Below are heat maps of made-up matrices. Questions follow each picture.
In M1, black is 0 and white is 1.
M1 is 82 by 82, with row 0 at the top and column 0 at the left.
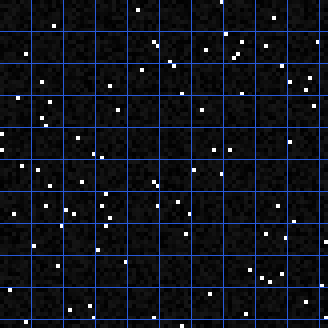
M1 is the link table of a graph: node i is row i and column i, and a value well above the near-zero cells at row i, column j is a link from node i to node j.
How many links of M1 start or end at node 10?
5
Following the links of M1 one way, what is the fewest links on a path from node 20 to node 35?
7
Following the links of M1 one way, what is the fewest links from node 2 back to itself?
7
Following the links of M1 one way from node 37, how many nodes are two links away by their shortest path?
4
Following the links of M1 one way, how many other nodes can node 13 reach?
4
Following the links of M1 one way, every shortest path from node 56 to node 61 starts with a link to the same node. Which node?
node 26
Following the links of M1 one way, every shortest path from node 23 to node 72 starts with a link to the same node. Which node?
node 45
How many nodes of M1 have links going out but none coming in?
6
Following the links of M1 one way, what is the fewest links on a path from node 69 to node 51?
7
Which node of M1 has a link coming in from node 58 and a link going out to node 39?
node 46
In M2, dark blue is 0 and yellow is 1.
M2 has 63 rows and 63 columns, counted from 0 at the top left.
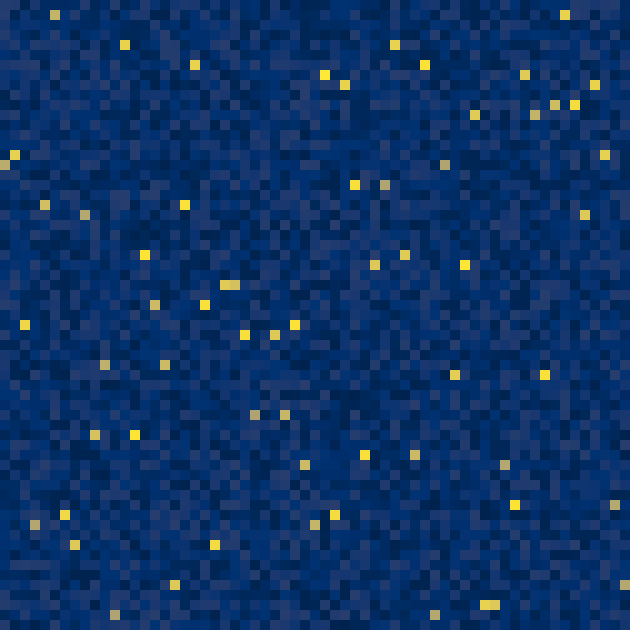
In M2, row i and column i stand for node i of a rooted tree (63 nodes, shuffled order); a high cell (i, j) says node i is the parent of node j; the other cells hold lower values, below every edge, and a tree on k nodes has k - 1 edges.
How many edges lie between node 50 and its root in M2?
2
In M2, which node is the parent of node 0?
16
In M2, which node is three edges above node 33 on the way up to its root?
46
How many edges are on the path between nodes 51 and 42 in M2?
2
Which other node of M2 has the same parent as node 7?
21
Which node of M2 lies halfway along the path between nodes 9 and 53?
61
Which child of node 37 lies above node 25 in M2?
45
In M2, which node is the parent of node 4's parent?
30
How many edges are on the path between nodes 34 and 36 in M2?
6
